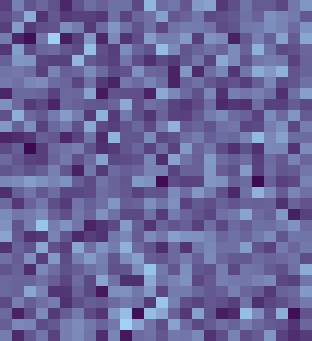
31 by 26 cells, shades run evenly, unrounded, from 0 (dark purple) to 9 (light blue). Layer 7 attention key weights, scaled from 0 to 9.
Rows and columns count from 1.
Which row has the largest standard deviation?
29
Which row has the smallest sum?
10
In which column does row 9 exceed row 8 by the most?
15
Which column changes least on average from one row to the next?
18
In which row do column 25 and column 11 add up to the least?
31
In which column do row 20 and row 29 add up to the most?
21
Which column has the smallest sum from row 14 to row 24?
14
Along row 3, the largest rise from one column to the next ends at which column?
2
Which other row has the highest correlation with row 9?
5
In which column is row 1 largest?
13
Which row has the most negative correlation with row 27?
11
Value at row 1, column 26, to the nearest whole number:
6
